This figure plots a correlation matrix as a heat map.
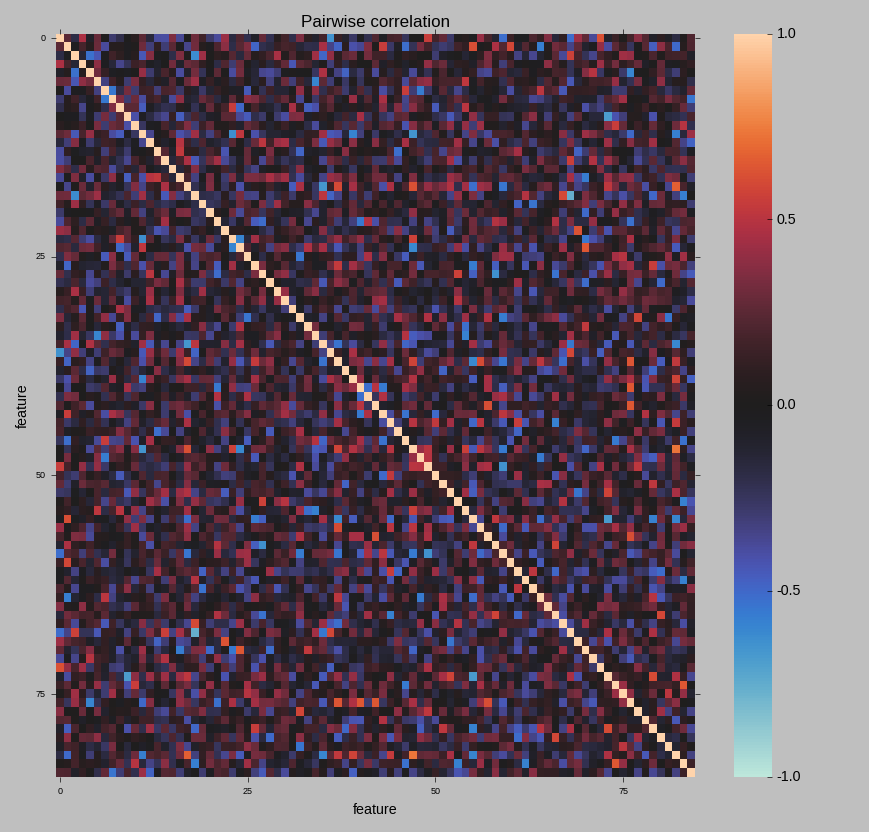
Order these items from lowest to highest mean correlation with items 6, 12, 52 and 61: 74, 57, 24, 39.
24, 74, 57, 39
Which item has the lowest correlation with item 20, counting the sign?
70
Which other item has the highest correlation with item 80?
66
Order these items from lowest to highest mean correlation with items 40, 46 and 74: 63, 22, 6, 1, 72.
1, 72, 22, 63, 6
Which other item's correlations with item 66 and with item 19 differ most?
27
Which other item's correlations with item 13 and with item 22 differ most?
69
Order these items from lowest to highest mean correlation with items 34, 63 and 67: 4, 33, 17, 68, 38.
17, 68, 4, 33, 38
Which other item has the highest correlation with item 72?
0
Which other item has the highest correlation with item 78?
43
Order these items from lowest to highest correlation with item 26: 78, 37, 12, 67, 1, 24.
1, 67, 24, 78, 12, 37
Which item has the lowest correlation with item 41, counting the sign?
40
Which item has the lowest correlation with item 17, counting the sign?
35
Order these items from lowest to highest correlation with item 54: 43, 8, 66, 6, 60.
6, 60, 66, 43, 8
